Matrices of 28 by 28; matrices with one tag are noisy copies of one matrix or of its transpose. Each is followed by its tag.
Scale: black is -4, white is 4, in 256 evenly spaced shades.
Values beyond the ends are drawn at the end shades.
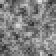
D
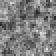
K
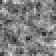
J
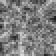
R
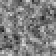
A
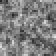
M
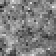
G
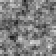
K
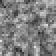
M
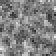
M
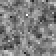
A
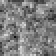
R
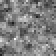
D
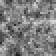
R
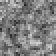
K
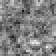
K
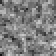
J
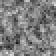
A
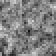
G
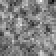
D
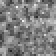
R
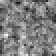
R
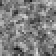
M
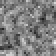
A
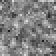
M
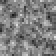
M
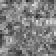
R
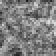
R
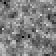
M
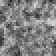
R
